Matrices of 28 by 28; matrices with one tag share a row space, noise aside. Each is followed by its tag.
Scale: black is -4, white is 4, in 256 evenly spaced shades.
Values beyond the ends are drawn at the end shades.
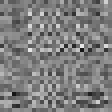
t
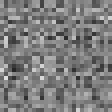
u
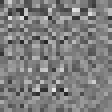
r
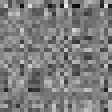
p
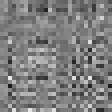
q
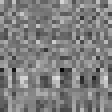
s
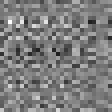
r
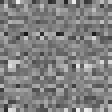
u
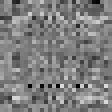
t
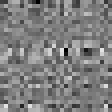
p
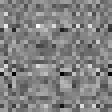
s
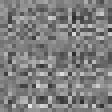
q
